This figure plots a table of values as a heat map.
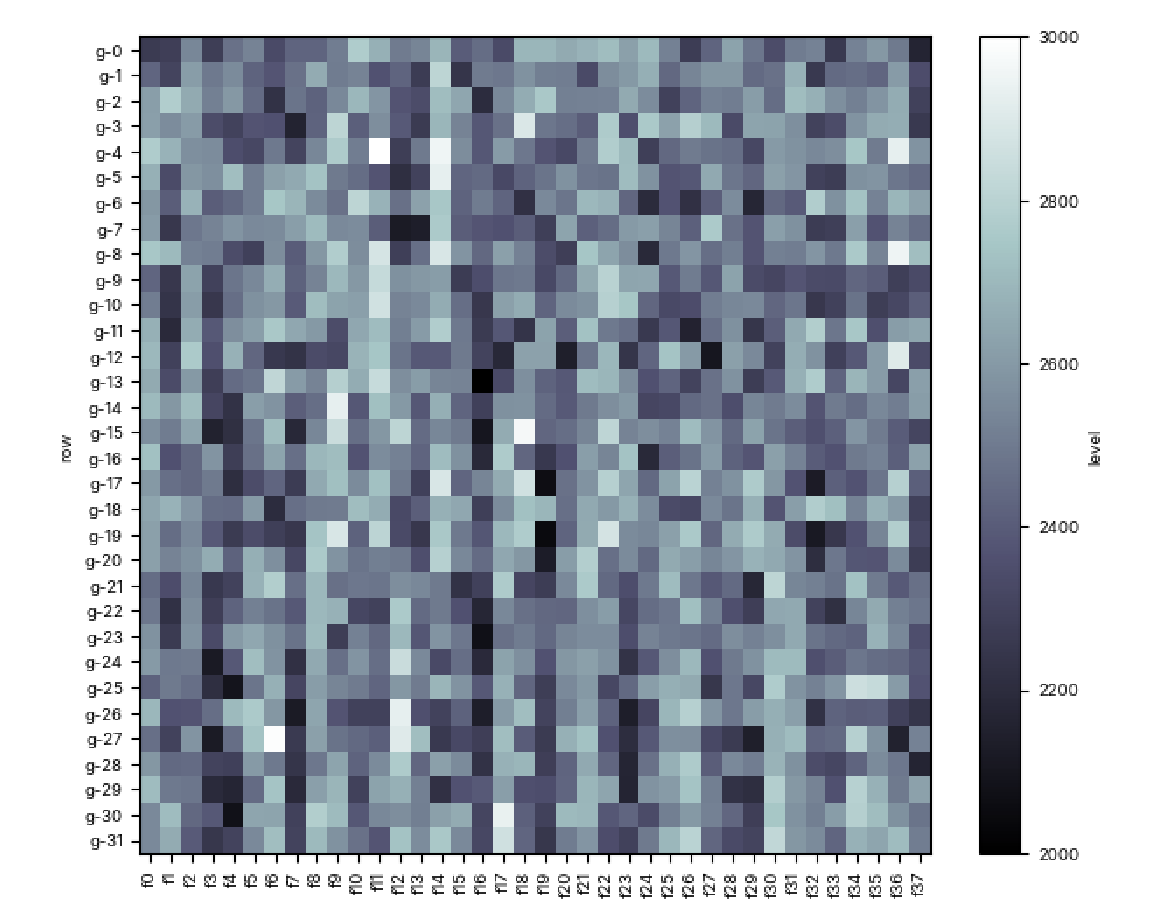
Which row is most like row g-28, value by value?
g-24
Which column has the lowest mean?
f16
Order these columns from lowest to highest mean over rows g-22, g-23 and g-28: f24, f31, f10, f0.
f10, f24, f0, f31
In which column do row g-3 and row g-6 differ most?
f18
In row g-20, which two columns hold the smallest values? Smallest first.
f19, f32
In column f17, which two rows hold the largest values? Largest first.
g-30, g-31
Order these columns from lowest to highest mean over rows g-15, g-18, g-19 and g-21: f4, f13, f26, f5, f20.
f4, f13, f20, f5, f26
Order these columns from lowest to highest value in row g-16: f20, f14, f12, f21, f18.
f20, f18, f12, f21, f14
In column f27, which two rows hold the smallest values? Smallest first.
g-12, g-25
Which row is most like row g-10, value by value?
g-9
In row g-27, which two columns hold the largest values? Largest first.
f6, f12
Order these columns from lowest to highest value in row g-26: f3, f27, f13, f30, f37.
f37, f13, f3, f27, f30
